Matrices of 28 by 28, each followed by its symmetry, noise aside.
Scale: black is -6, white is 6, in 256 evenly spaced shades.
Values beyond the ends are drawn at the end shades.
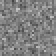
same after a half turn.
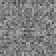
mirrored left to right.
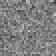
no symmetry.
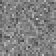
symmetric across the other diagonal.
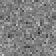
mirrored left to right.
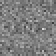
same after a half turn.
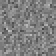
same after a half turn.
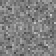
mirrored top to bottom.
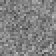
symmetric.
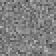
antisymmetric.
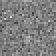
antisymmetric.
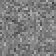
mirrored top to bottom.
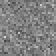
antisymmetric.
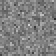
symmetric across the other diagonal.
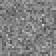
symmetric.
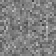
mirrored top to bottom.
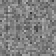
mirrored top to bottom.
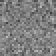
mirrored left to right.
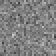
no symmetry.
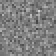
no symmetry.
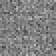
same after a half turn.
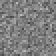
symmetric.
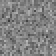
same after a half turn.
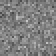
no symmetry.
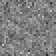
no symmetry.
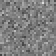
symmetric.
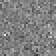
antisymmetric.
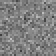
no symmetry.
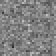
mirrored top to bottom.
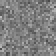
same after a half turn.
